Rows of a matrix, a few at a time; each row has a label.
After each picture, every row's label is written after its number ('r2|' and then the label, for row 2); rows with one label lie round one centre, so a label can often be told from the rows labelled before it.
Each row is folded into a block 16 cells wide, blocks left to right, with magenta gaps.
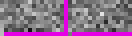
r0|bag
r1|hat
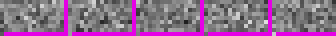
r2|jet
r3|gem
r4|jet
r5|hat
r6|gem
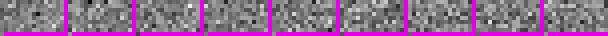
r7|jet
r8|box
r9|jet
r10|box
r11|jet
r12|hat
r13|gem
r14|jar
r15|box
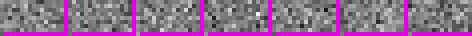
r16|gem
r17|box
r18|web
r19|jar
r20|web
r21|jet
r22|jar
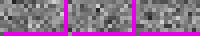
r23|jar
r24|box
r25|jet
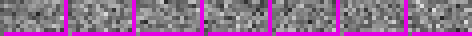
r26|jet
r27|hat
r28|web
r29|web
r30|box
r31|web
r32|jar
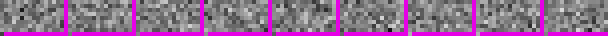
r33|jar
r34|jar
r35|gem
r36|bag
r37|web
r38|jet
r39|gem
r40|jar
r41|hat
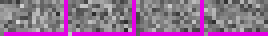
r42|web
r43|gem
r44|jet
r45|web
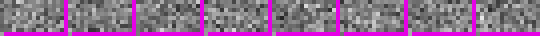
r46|hat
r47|bag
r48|web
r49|web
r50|gem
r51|web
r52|gem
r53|box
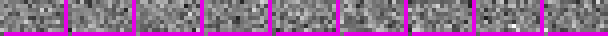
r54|bag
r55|jet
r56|jar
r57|bag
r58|hat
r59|jar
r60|box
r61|gem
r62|jar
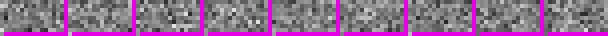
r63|bag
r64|web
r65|gem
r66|hat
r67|web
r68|hat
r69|gem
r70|gem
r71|jet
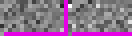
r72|box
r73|box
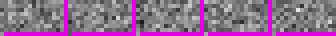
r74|jar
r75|jet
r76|jet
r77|gem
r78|bag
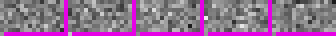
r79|web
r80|hat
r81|hat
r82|gem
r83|box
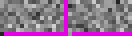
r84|jet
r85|jar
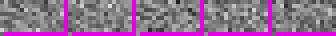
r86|web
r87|jet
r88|gem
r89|box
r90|box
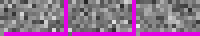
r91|box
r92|bag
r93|web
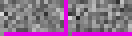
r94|jar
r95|gem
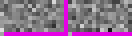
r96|jar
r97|bag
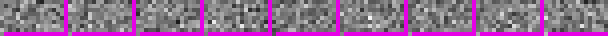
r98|gem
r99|box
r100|hat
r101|gem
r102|jet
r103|jar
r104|hat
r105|jet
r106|gem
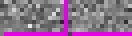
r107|jar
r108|hat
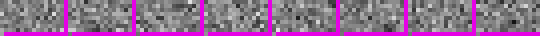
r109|jar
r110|bag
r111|web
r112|jar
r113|box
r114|box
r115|web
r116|box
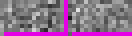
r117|web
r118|hat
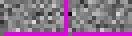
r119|jet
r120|hat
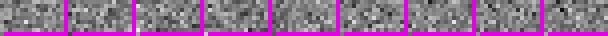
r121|web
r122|hat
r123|bag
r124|jar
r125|jet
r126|web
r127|box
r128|web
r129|web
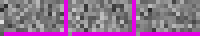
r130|jar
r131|web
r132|gem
